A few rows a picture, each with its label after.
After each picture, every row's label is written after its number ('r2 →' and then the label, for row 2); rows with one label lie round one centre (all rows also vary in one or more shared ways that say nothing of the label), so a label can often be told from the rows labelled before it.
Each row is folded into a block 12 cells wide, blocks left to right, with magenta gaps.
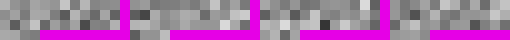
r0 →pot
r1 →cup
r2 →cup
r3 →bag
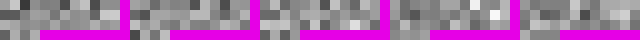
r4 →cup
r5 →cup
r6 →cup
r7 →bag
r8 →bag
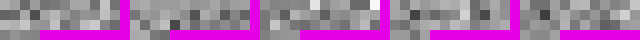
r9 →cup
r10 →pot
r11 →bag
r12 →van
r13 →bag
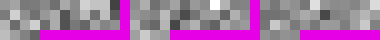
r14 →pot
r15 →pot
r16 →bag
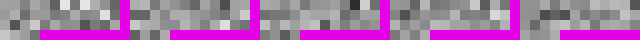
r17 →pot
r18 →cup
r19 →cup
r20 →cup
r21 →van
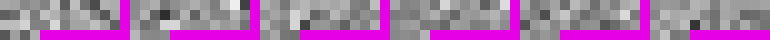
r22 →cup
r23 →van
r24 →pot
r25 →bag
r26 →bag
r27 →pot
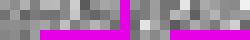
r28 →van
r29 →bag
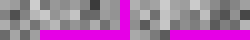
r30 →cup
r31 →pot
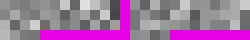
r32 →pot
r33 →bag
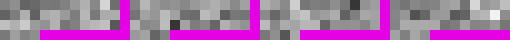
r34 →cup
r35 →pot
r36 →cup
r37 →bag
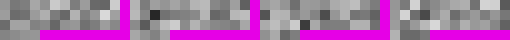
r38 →bag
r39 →van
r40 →pot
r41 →van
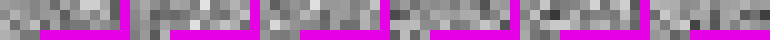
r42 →pot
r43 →van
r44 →bag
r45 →cup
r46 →van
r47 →pot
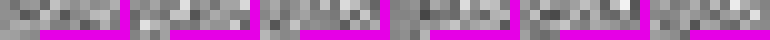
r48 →bag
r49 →bag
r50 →pot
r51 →van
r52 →van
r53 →pot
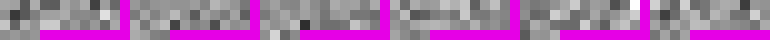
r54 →cup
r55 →pot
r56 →pot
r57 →van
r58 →bag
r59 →cup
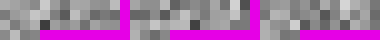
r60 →pot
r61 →cup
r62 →pot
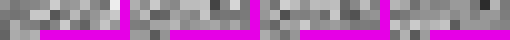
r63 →bag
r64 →van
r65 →van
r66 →cup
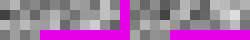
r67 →cup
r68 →bag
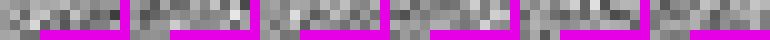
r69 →pot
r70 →cup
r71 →pot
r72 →cup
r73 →van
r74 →bag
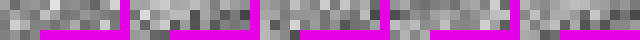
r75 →bag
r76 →pot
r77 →pot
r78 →cup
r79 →pot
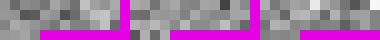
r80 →bag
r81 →cup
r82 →bag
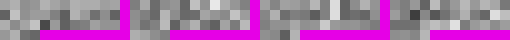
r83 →pot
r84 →pot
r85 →van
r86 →van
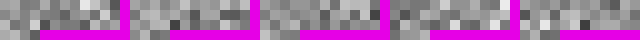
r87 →pot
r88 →pot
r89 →pot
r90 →bag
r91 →cup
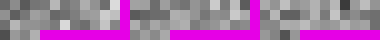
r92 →bag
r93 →cup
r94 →van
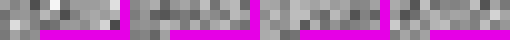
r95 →bag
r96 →van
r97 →pot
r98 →cup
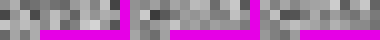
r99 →cup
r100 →van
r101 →van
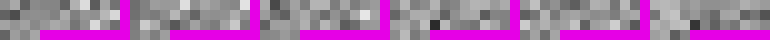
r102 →cup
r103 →bag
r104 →bag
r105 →pot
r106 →cup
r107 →pot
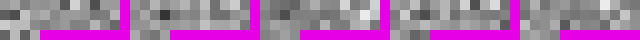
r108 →cup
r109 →van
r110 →bag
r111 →van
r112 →pot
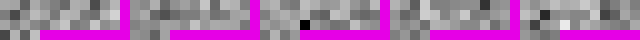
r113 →cup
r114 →van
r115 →pot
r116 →cup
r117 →van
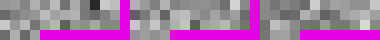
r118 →cup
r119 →cup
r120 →bag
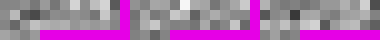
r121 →van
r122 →bag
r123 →cup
